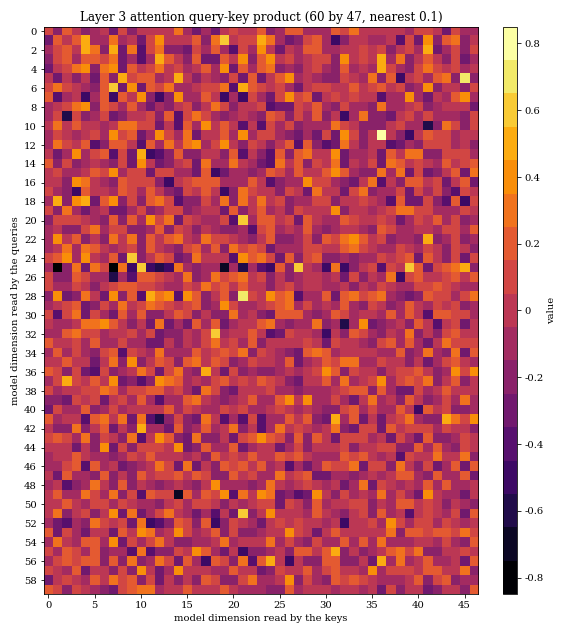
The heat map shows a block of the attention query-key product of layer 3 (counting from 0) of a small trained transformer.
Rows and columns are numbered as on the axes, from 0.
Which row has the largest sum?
28
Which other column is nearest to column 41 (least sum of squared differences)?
23
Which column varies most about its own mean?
7
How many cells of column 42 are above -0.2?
43
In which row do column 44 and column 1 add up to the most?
18
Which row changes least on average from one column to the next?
27
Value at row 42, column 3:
0.3
